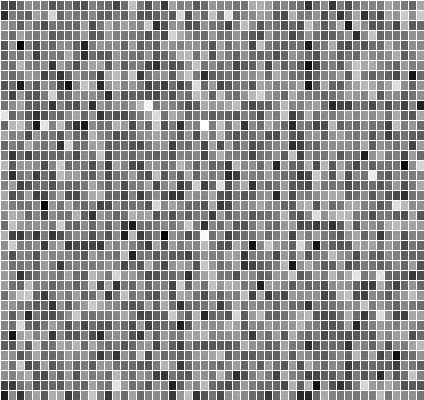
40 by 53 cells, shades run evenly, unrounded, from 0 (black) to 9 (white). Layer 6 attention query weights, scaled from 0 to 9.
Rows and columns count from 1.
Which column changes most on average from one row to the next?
39
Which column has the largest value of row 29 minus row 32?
4
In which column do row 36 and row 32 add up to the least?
50
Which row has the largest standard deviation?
13
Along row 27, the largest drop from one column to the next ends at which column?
37
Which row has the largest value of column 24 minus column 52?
8
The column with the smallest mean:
5
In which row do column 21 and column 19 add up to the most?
11
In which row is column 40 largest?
22
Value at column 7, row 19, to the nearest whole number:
3
